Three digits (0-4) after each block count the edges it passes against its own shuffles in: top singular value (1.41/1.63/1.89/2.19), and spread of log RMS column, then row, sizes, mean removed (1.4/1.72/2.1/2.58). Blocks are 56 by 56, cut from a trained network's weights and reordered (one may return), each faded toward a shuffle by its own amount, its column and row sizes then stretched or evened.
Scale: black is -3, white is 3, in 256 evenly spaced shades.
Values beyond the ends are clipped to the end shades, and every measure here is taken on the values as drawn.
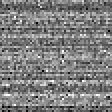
4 1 3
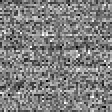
1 2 0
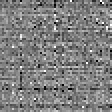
2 4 1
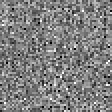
0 0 0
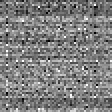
3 4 0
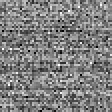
2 1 0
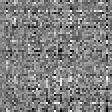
1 4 3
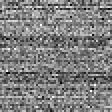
3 0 3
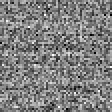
0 1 0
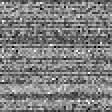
4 0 0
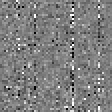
2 4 1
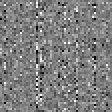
1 4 0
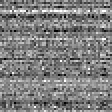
4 2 4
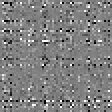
4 4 4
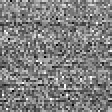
1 0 2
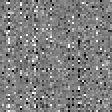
2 4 0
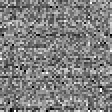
0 1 3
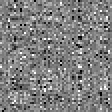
4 4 0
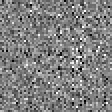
1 2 0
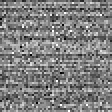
3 0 0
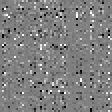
0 4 3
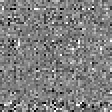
0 3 4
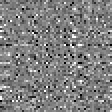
3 2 3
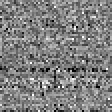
1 1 4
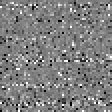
1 0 3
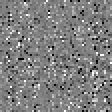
0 2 0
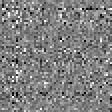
1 2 3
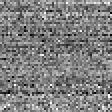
2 2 3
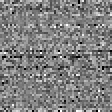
1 2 4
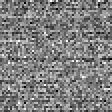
1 1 0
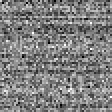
2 1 0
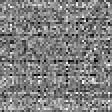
2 4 2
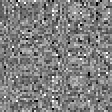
3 2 0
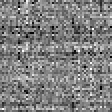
2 4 1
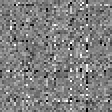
2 3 2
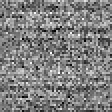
2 1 0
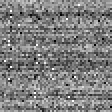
3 1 0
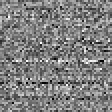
1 1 4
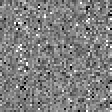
1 2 0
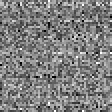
0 3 3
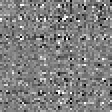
0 3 4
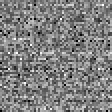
0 0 3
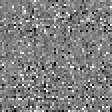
1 2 3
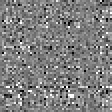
2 3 3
